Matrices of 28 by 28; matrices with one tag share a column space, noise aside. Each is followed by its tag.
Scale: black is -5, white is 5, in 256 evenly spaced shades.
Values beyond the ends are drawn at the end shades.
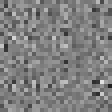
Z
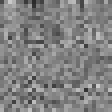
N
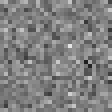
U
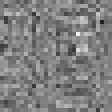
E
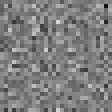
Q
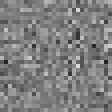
U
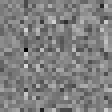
Q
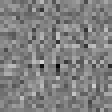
U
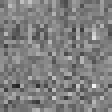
N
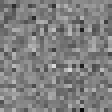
Q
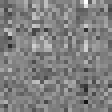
Z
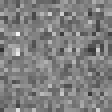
E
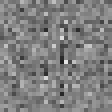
U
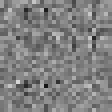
Z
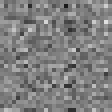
Q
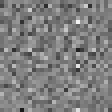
Q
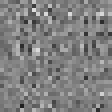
E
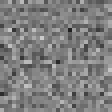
U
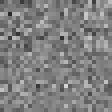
Z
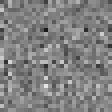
U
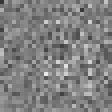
U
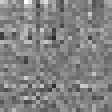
N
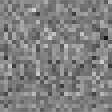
U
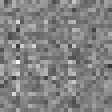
U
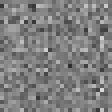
Q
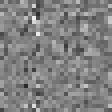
E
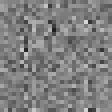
Q
